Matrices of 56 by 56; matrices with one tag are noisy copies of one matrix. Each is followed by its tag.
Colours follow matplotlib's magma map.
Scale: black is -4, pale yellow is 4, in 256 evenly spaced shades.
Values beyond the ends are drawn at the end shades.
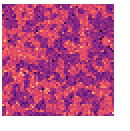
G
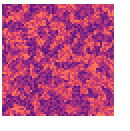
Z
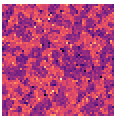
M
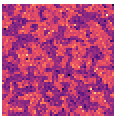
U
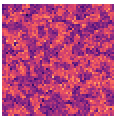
Z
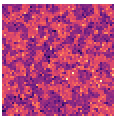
Z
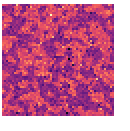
U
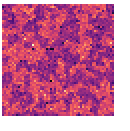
G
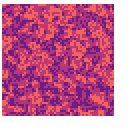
U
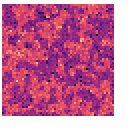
G
